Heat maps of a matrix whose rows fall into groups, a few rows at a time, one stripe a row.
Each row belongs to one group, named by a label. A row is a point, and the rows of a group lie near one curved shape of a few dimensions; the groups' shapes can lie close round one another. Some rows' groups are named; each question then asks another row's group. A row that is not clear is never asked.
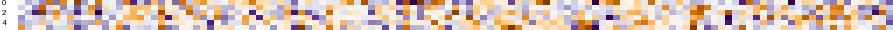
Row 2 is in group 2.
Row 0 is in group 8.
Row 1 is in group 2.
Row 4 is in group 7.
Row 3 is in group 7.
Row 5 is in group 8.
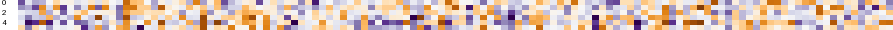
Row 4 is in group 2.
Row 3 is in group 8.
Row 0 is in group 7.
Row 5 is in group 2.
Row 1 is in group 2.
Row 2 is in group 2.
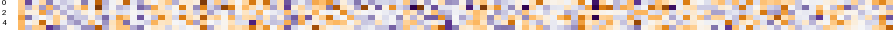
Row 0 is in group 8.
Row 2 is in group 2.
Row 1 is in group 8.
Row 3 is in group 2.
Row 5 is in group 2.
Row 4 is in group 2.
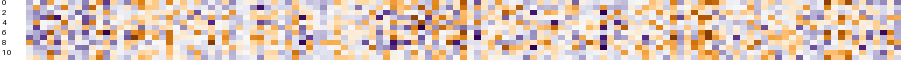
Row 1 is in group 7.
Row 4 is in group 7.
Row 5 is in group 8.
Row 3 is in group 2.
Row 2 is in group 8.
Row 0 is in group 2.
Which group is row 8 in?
2
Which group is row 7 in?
2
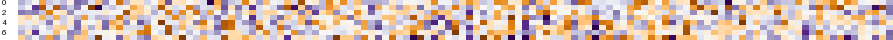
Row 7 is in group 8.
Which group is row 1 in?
2
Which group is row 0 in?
7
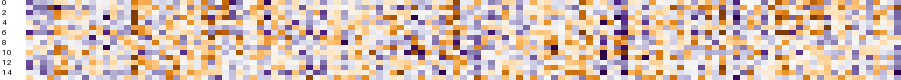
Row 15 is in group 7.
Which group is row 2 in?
7
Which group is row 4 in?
2
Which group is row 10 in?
8
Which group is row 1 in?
2
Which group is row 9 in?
7
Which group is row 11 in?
2
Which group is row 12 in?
7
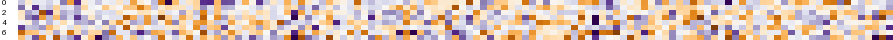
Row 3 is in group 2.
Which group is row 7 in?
2
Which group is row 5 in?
7
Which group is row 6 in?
8
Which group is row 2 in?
2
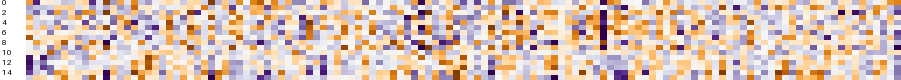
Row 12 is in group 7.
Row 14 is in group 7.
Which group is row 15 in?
7
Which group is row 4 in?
8
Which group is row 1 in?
7
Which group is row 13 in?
7
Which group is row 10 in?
2
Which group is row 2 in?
8
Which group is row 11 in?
7
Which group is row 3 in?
8
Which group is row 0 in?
8
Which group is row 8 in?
7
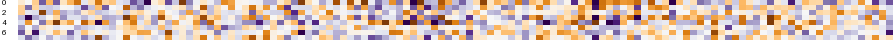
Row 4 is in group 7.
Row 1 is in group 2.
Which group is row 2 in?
2
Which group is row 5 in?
7
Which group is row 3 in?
2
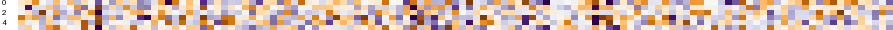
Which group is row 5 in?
7
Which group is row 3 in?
8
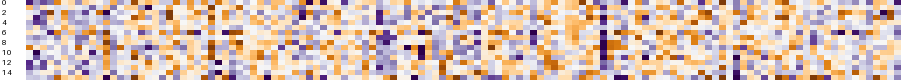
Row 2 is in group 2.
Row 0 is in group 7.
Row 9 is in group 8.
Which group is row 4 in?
8
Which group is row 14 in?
7
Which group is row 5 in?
7
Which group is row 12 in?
7
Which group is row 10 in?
8
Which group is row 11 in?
2
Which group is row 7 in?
8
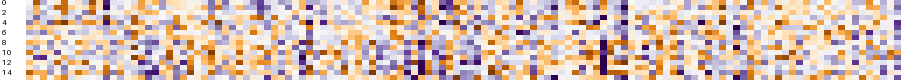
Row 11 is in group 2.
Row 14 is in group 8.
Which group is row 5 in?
7
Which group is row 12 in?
8
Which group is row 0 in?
7
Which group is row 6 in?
2
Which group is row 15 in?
7
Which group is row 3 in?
8
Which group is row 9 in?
2
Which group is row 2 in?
7
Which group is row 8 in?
8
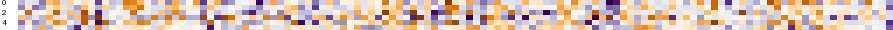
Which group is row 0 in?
7
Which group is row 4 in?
7
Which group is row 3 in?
8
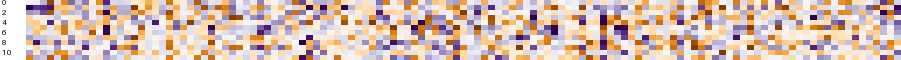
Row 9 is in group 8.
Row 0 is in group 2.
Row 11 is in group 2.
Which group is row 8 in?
2
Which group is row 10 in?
7
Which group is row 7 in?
2
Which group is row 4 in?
8
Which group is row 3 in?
8
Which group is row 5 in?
7
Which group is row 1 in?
7
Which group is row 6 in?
7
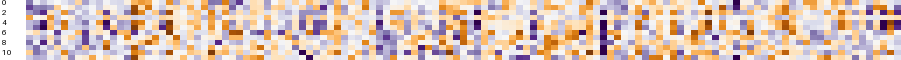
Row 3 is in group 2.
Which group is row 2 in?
2
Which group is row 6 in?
8
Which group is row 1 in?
7
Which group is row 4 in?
2
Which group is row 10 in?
2
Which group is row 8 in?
7
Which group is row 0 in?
7
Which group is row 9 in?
8
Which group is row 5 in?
2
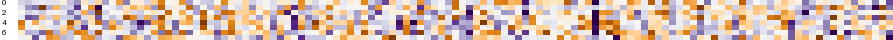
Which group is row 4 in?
8
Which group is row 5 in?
8
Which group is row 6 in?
8
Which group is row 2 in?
8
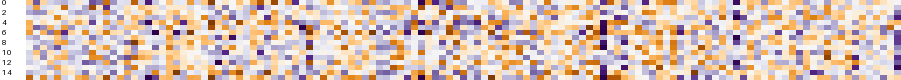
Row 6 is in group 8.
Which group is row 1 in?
7
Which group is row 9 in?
8
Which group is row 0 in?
2
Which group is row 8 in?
2
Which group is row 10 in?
7
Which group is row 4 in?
8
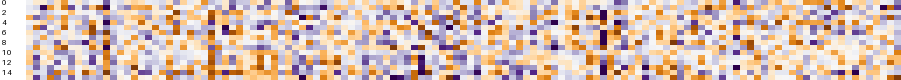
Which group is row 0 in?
7
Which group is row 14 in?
8
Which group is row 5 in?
7
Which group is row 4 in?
7
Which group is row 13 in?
2
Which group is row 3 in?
2
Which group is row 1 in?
2
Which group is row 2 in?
8
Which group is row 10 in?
2
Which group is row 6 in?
8
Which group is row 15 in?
2
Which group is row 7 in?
2
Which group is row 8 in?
8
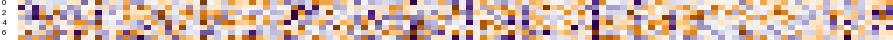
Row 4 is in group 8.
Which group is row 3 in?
2
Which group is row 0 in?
8
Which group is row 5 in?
8
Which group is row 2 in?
2
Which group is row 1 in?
7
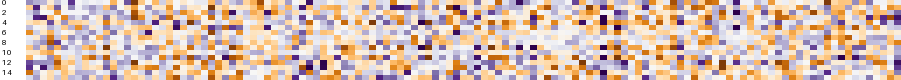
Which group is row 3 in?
2
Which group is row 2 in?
7
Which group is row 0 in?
2
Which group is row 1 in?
2
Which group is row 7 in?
2
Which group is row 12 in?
7
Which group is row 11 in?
8
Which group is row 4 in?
8
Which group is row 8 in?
2
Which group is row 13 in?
7
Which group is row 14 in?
2
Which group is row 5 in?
7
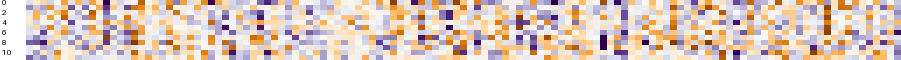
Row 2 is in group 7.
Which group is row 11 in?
7
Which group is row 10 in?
7
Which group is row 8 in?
2
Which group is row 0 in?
7
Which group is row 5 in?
7
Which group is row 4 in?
2
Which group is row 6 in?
2
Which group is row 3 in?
7
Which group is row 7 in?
8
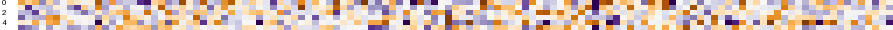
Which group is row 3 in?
7
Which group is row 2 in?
8
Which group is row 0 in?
8
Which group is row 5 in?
8
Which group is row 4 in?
7
